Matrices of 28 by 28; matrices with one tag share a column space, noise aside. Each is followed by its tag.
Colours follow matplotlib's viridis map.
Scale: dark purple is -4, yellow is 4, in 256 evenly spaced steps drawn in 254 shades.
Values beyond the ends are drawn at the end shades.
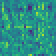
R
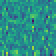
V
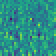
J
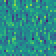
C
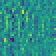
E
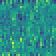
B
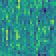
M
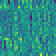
B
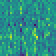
J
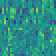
M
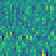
J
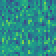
C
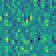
C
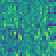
J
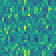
V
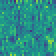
B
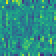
B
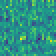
C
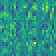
R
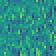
V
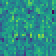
E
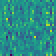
J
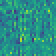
E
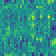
B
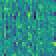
R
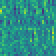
M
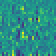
J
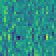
J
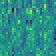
M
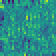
B
